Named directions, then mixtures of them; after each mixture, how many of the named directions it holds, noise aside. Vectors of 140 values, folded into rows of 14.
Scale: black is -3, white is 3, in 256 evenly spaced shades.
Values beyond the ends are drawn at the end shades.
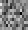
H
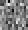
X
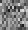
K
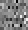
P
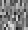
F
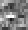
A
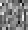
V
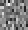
two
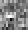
two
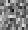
two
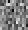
one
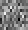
four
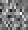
one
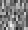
one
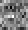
two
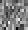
three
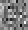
three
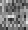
four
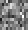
three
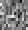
four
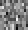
two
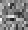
four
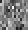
two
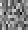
two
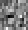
three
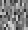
one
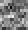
two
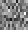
two
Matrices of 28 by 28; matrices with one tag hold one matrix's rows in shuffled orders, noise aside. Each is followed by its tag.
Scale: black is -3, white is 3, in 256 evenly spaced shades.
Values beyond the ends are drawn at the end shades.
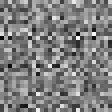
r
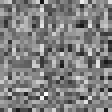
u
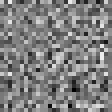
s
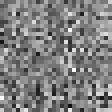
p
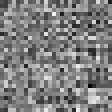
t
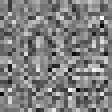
s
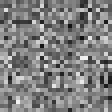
u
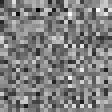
p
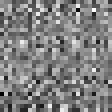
r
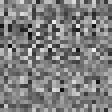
r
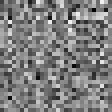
s
